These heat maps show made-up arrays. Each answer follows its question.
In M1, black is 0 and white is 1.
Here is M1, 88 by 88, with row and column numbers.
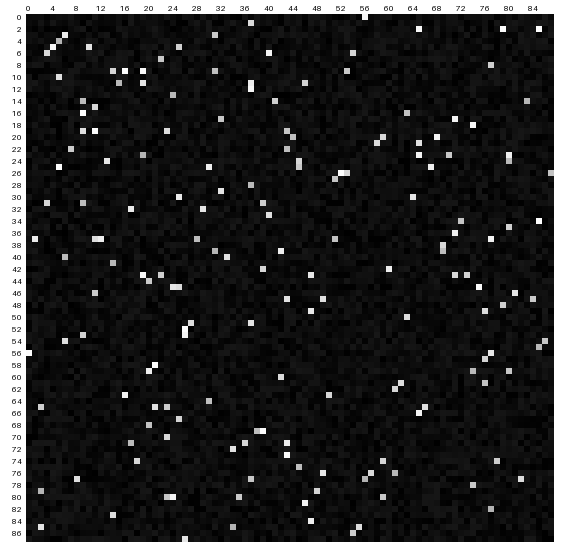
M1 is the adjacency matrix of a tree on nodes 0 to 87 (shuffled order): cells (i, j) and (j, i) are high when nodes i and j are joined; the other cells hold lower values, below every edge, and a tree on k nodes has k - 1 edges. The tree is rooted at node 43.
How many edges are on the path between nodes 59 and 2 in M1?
4
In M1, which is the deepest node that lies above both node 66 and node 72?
65
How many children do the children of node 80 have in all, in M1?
4
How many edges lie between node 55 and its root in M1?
6
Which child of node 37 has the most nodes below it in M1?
77
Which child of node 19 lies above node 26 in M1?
9
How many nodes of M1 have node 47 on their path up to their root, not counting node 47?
6
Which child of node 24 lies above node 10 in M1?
45
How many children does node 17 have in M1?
1
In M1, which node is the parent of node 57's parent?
49
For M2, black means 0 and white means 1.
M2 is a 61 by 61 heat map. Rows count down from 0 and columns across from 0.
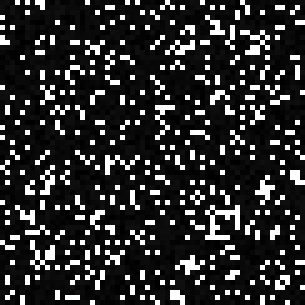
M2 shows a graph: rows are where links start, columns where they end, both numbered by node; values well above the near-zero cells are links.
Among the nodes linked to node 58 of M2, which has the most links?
node 47
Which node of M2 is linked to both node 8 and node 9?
node 38
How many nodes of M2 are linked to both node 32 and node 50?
7
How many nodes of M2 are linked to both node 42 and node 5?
5
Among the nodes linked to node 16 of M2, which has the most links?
node 31
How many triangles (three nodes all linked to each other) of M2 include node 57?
3
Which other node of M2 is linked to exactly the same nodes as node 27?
node 3
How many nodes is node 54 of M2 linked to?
8
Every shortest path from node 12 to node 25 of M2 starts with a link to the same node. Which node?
node 46
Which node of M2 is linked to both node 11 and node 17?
node 53
